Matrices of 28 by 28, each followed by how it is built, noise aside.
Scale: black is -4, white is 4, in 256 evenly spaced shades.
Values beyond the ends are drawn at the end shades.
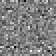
uneven rows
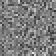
repeating rows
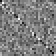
diagonal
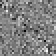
banded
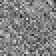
Toeplitz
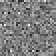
uneven rows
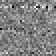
uneven rows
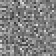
repeating rows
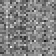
repeating rows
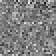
uneven rows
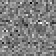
uneven rows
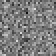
repeating rows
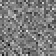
Toeplitz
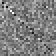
diagonal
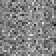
repeating rows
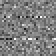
uneven rows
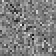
banded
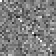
diagonal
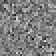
banded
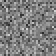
repeating rows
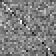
diagonal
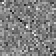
diagonal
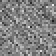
Toeplitz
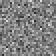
repeating rows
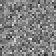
repeating rows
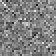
diagonal
